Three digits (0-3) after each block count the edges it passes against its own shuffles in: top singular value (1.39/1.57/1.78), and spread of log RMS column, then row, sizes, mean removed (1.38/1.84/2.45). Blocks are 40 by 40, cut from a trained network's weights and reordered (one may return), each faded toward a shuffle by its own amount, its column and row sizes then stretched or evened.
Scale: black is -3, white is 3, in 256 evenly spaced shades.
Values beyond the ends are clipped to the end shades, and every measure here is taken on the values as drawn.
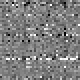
1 1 3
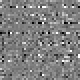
0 2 3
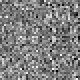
2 1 1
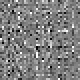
2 3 1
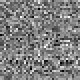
3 0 2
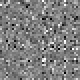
1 2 2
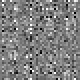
2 3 2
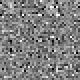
0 0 2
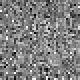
1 3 0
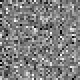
0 3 0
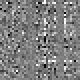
2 3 1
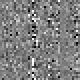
1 3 0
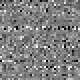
0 2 3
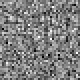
0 0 0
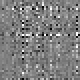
3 3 2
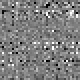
0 2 3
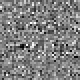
1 0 2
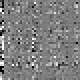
2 3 2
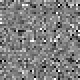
0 2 2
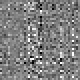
3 3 1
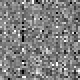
2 2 2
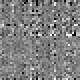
1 2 2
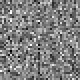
1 1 0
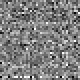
2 1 2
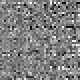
1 2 2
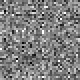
1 1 0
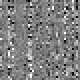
2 3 0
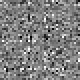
0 2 2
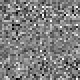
0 1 2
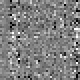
0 3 0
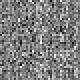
1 1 0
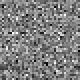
0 2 1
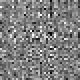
3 2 2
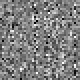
0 3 0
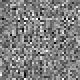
3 1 0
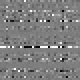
3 0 3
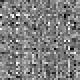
1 2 2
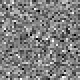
1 0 0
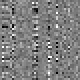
3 3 1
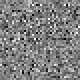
0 1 2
